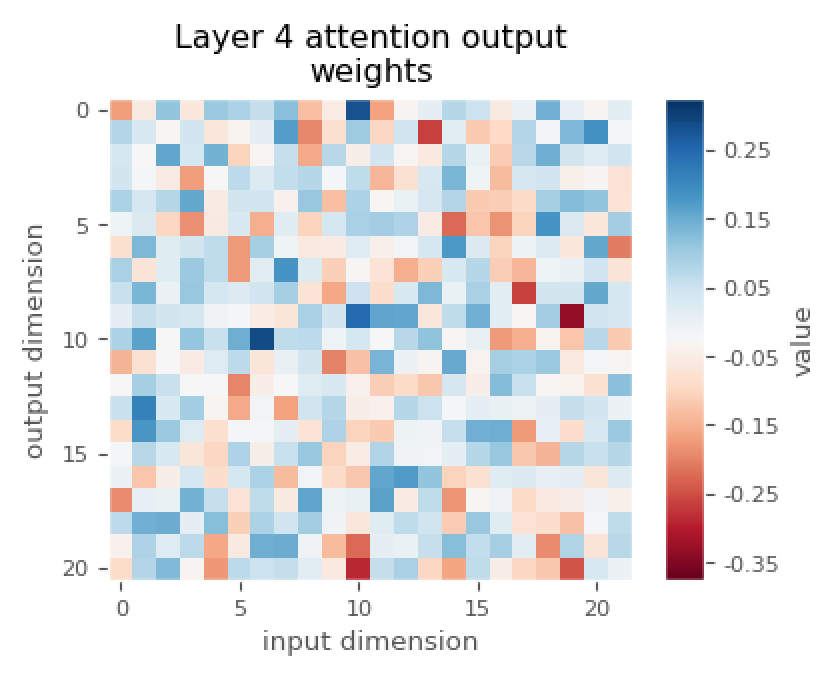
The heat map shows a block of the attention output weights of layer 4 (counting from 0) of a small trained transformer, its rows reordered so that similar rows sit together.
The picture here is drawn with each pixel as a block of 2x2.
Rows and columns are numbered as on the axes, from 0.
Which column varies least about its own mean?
2
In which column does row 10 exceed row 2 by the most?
6
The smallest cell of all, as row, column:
9, 19
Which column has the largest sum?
1
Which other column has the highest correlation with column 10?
18
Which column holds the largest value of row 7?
7
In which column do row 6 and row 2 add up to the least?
5
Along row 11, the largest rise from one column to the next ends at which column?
11
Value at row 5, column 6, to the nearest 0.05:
-0.15
